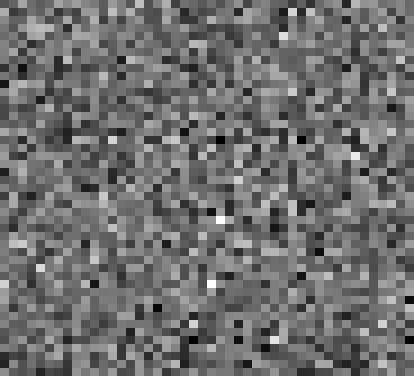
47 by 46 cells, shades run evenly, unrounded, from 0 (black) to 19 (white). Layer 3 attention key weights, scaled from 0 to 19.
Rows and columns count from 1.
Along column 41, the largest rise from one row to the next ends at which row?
23
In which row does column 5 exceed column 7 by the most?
8
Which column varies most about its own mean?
22
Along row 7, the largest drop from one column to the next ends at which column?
3
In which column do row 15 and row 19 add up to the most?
24
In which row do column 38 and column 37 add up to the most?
32
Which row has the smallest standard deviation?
37
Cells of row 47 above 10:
9
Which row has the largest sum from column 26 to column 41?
20
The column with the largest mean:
44
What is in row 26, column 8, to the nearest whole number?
5
